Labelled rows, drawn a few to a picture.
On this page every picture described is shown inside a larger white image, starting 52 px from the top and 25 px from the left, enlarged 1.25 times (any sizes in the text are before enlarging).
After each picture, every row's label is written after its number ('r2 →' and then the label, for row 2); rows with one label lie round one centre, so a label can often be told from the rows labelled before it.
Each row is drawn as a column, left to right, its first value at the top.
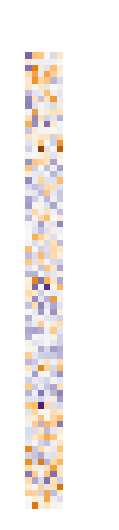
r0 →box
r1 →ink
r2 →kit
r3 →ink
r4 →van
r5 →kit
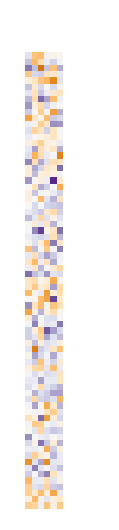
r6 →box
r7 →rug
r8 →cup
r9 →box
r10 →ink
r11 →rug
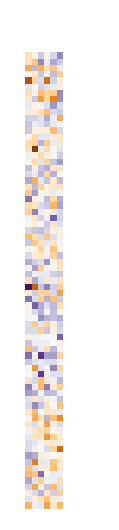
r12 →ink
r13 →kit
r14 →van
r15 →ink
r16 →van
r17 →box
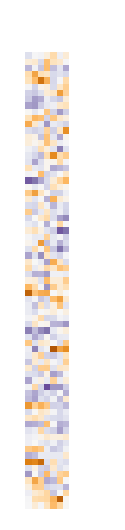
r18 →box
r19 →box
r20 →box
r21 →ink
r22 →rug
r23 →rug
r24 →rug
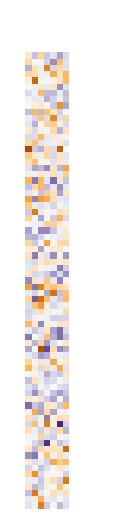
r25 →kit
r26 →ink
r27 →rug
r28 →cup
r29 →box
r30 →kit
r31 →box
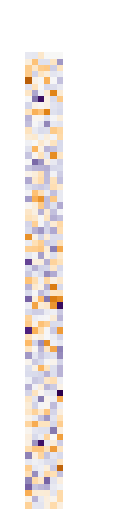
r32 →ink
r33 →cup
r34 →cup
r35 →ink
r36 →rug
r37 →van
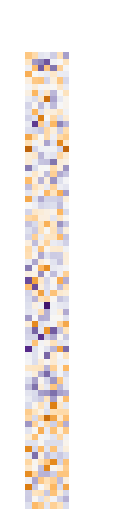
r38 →kit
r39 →ink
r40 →box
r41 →van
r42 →box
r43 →ink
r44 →kit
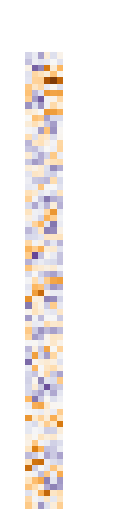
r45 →van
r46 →box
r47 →box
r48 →ink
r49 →ink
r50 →ink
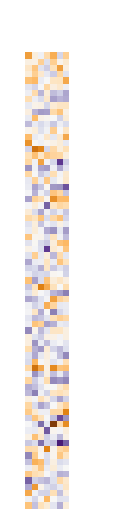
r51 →ink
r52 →kit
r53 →kit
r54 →rug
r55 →cup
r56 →cup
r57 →cup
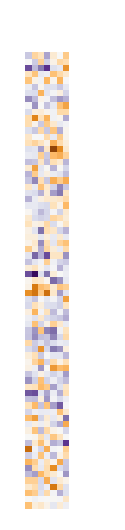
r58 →box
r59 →box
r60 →rug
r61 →box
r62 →kit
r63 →kit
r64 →cup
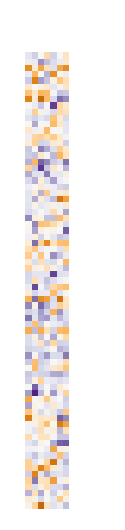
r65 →van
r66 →ink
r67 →van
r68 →van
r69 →box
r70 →cup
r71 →cup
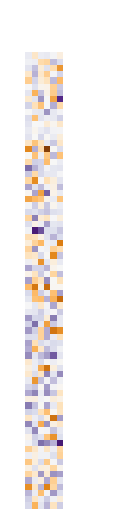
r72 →kit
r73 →rug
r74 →cup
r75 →kit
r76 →van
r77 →cup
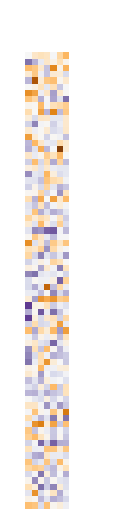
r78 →van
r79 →ink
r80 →cup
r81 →rug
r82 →cup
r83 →kit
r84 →cup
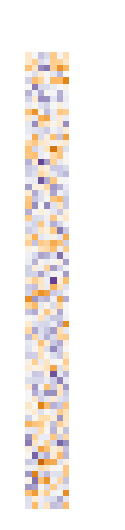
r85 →cup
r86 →ink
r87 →box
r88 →box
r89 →kit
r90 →cup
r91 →ink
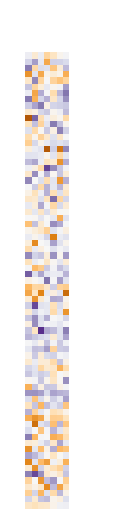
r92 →box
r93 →van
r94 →box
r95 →kit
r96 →ink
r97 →kit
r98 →box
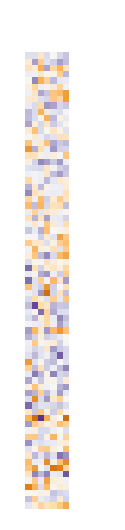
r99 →kit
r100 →van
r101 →cup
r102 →box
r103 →van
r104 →van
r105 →van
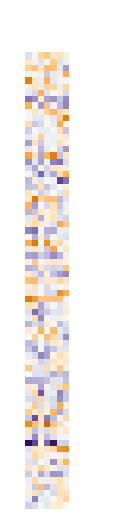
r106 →cup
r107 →cup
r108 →van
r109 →cup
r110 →cup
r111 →box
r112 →box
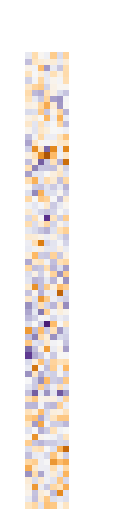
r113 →van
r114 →kit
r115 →cup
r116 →rug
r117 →kit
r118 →box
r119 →kit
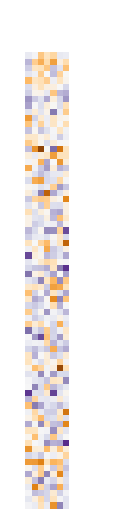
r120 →box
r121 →kit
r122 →kit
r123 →cup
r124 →rug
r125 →kit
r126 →cup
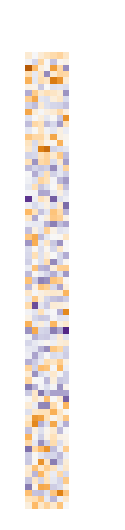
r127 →ink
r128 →van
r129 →kit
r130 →kit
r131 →ink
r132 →ink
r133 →box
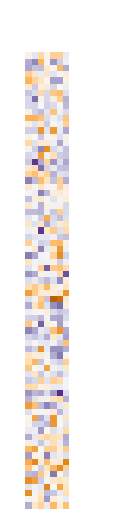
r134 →box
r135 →box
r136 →rug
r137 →kit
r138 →van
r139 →van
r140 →box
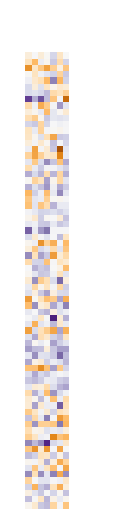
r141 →cup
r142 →kit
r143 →cup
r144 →cup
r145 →van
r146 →kit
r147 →van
